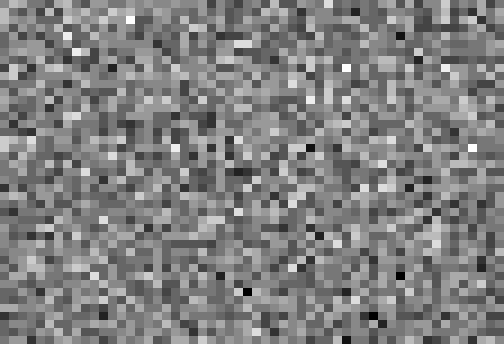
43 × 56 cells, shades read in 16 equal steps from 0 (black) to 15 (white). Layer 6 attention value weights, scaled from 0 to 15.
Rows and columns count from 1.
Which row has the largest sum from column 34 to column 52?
13
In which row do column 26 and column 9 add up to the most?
7
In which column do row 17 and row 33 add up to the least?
42
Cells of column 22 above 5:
33
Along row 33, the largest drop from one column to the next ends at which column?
35
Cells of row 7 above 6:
35
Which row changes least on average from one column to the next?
6
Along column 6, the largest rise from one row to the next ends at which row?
29
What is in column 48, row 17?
6
